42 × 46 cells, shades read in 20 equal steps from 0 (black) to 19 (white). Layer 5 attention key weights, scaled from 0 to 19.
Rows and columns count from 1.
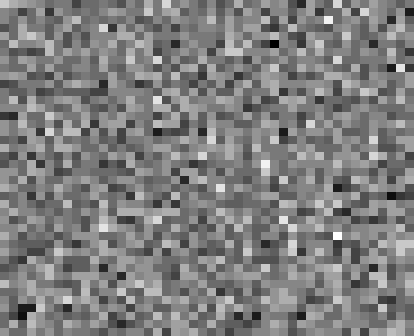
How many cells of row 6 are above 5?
40
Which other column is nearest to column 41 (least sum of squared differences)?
19
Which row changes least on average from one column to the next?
14
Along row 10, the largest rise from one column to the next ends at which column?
24
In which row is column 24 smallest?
7
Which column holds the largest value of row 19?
29
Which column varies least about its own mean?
11
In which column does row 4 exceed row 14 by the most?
12
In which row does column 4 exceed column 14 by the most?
41
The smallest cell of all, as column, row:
31, 6
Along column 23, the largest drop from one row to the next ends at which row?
21
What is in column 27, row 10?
4
